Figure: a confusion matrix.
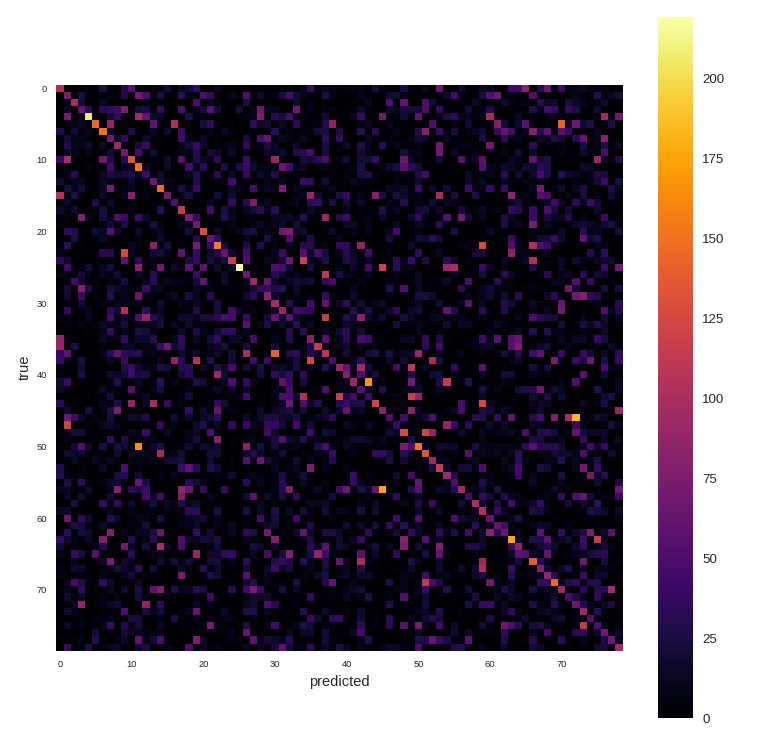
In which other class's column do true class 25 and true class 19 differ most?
45
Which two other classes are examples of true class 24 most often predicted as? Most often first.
34, 66
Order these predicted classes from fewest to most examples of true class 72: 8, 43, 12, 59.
43, 8, 59, 12
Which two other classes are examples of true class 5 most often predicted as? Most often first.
70, 16
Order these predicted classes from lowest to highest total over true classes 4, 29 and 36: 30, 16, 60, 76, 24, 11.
24, 16, 30, 76, 60, 11
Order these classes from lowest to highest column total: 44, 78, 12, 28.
44, 28, 78, 12
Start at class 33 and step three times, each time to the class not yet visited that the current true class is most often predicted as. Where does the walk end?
30
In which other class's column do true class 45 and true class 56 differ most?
17
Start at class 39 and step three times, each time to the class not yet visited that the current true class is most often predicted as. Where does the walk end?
59
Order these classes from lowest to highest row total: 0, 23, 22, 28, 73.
73, 28, 0, 23, 22
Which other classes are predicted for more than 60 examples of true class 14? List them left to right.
7, 31, 67
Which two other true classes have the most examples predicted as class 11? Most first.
50, 4
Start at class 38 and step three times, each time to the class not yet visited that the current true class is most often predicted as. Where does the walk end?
65
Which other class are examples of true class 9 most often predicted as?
53
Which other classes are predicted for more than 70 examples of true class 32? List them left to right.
12, 37, 42
